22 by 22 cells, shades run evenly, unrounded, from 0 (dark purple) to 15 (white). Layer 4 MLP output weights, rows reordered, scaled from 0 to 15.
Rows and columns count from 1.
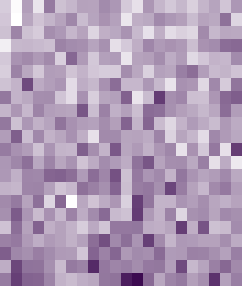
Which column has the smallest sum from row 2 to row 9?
15
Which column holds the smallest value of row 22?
13
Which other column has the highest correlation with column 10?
14
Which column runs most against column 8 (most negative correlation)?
19
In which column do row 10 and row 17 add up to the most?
17
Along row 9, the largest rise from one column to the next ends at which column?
9
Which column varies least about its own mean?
5
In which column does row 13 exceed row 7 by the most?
22
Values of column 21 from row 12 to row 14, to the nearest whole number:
13 10 8
